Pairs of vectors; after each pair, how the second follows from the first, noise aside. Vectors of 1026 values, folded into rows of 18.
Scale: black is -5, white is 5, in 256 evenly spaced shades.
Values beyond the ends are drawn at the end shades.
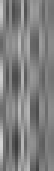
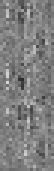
wrapped around, partly zeroed.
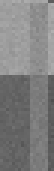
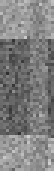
wrapped around.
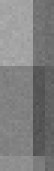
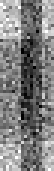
wrapped around, scaled up.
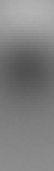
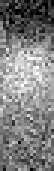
negated, scaled up.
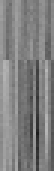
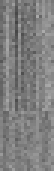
reversed, shrunk.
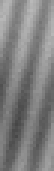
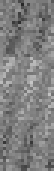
wrapped around, partly zeroed.
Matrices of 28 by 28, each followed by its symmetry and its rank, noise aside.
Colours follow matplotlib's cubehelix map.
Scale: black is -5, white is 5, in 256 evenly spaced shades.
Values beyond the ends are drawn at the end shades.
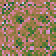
symmetric, rank six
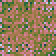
symmetric, rank four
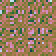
symmetric, rank three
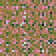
no symmetry, rank four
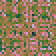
no symmetry, rank six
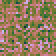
no symmetry, rank four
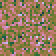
no symmetry, rank six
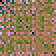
symmetric, rank four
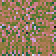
no symmetry, rank four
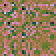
symmetric, rank three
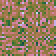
no symmetry, rank four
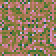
antisymmetric, rank six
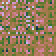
no symmetry, rank three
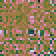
no symmetry, rank three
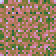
symmetric, rank four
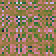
no symmetry, rank three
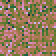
antisymmetric, rank six
